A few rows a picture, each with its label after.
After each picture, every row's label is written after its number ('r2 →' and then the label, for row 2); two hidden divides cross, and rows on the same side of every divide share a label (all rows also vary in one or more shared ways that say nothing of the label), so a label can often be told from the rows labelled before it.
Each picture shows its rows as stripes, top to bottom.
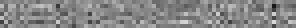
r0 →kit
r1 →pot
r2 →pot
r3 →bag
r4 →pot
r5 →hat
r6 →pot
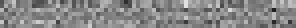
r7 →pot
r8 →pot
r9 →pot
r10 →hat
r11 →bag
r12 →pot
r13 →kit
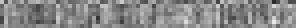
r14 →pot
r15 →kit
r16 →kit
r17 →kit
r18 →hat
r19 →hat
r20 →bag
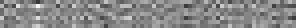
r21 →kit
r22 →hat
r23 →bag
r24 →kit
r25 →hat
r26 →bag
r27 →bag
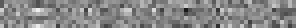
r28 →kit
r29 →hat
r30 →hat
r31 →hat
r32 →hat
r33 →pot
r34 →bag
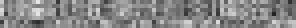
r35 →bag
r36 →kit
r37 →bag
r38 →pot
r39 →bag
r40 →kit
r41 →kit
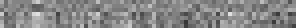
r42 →bag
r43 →kit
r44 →kit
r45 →bag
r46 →bag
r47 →kit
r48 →hat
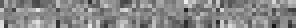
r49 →bag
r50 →kit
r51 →hat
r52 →kit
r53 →bag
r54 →bag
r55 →pot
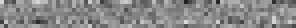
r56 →hat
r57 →bag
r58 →pot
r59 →bag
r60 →hat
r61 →kit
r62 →kit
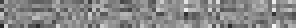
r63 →bag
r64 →bag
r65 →bag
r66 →kit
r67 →hat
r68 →kit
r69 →hat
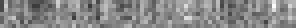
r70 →hat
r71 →hat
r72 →hat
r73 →kit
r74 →pot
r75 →hat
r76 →hat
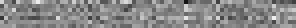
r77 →hat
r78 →bag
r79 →pot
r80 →kit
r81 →hat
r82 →kit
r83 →pot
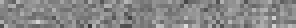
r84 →hat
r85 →pot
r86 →bag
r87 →pot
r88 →bag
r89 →bag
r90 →bag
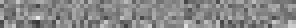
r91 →hat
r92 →kit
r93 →hat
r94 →hat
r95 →bag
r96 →kit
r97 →pot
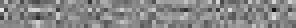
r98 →hat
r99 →pot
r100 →pot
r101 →hat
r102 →hat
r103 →bag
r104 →bag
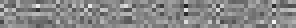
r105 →hat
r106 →hat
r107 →pot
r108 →kit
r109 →pot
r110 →bag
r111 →kit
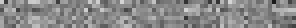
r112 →pot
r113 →bag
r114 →pot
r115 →pot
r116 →hat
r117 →pot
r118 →hat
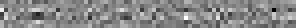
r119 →pot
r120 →bag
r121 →pot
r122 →kit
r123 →pot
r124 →bag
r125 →kit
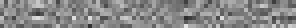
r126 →pot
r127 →bag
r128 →pot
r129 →kit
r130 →hat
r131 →kit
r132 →bag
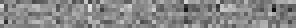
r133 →pot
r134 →kit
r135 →kit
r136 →hat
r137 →kit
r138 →bag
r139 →bag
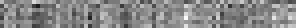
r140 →bag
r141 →kit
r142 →pot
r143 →pot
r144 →bag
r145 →kit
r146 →pot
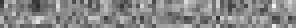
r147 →pot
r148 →hat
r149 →kit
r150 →pot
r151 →bag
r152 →bag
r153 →hat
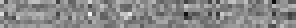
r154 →pot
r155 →pot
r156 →pot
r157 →kit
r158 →hat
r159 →bag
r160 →pot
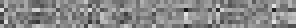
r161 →kit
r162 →hat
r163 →kit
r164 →pot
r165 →bag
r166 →hat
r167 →hat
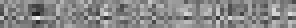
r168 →kit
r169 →kit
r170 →hat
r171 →kit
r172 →bag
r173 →kit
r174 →hat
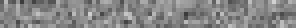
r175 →hat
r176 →hat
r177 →hat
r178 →hat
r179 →kit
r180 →pot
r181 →pot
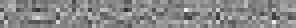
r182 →pot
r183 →pot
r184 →pot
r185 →kit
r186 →bag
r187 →hat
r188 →bag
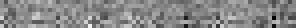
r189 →pot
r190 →kit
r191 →hat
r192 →hat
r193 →kit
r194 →kit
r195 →kit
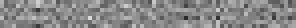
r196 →bag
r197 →hat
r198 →kit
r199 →pot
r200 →kit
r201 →bag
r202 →kit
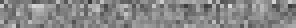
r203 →bag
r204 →bag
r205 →bag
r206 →hat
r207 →hat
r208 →pot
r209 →pot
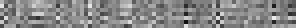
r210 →hat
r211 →kit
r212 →hat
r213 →hat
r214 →hat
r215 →kit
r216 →pot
